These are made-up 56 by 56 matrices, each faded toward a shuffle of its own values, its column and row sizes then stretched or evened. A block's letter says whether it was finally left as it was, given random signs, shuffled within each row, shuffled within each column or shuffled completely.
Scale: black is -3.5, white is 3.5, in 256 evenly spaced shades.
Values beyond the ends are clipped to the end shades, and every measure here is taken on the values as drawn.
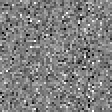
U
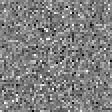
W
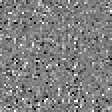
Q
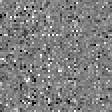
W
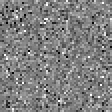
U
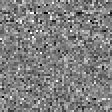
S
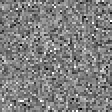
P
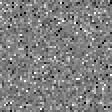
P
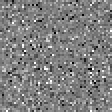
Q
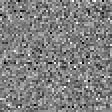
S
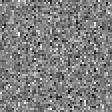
U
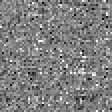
Q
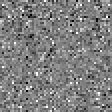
Q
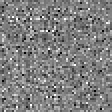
Q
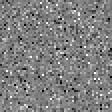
P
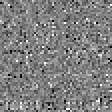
Q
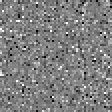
U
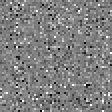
W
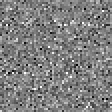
S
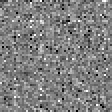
W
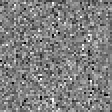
U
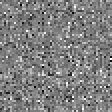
Q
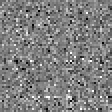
W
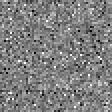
P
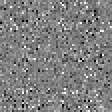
Q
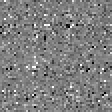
W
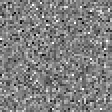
P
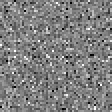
W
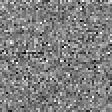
S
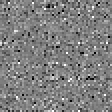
Q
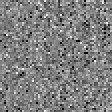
U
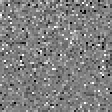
S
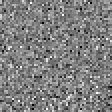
S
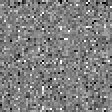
W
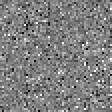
U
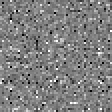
Q
